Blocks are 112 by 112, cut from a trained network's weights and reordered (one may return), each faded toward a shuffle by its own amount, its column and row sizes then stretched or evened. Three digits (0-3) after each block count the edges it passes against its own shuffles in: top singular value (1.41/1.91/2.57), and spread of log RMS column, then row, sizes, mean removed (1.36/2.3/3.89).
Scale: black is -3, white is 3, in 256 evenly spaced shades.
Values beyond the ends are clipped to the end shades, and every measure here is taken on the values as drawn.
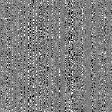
2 3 0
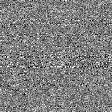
2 0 2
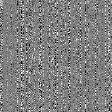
1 3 0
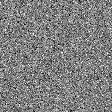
0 0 0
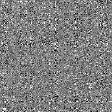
1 2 2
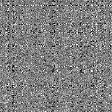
2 2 2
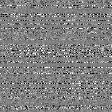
0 1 3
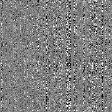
0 3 1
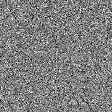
0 0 1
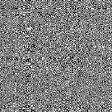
2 2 2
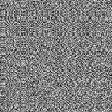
3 0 1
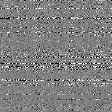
1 1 3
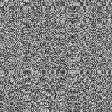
3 0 0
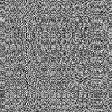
3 1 0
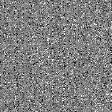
0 2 1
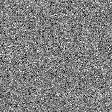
0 0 1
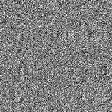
2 0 0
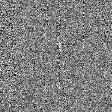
0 2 0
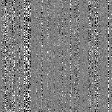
2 3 0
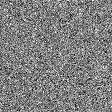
0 0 0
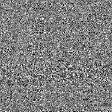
1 1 2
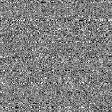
2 0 2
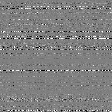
2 0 3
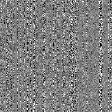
2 3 0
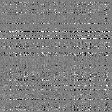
2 2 3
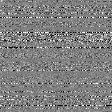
1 0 3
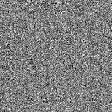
2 0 1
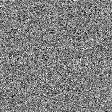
1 0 1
